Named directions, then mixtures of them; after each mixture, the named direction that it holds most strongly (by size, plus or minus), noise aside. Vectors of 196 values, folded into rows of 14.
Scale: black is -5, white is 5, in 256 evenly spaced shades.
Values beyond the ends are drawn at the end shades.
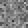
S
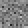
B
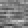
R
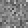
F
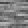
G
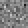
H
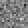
H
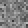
S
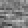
R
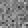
S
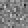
H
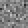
H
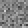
S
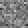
S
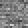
R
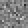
H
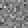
H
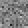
B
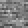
R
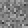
H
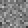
B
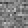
G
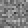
F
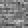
R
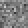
H
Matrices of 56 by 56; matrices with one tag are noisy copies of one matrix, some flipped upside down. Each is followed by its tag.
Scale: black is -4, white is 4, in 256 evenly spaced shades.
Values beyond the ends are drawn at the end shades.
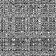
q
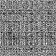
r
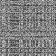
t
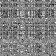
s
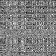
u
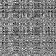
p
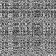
p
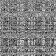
s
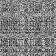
s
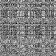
s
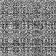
p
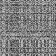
t
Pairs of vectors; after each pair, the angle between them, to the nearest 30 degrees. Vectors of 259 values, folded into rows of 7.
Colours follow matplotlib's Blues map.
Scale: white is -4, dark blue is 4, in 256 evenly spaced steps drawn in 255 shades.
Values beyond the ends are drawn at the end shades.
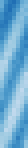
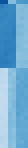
90 degrees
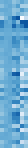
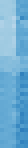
120 degrees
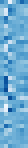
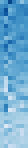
120 degrees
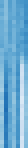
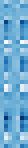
90 degrees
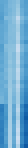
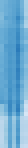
150 degrees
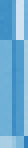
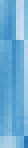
30 degrees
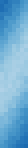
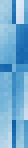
120 degrees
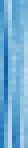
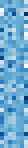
90 degrees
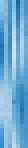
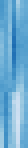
120 degrees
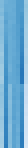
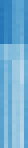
120 degrees
